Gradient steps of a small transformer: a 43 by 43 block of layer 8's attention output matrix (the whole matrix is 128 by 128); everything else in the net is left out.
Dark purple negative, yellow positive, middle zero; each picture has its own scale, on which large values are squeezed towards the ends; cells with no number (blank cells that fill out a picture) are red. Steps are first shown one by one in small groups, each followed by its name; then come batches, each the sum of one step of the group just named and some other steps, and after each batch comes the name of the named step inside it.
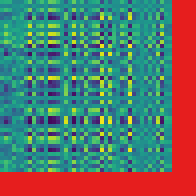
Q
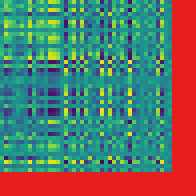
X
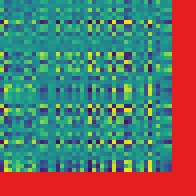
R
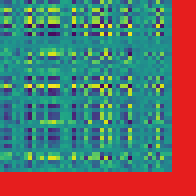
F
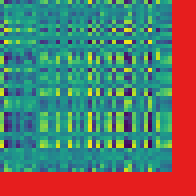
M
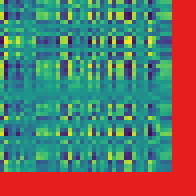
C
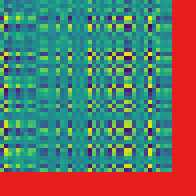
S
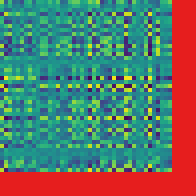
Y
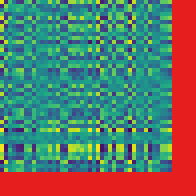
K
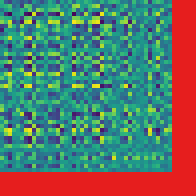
F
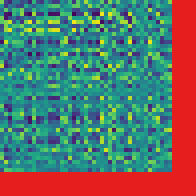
C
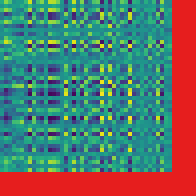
Q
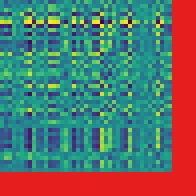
F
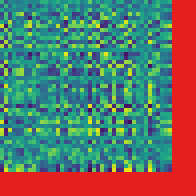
R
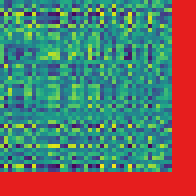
S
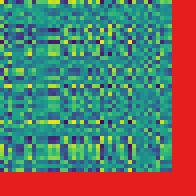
K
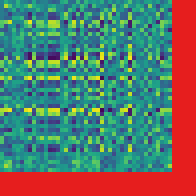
Q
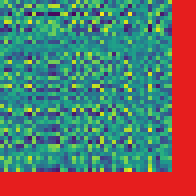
R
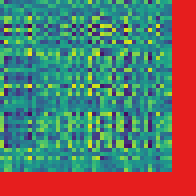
M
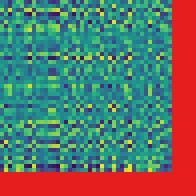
R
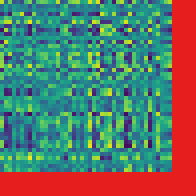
M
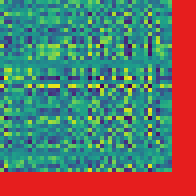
Y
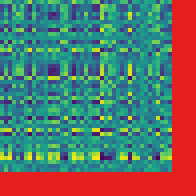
Q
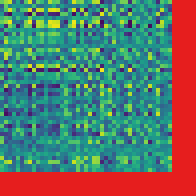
X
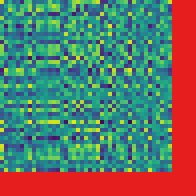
K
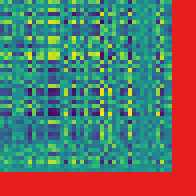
X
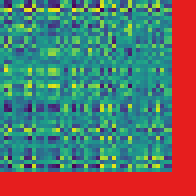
F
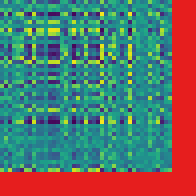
Q
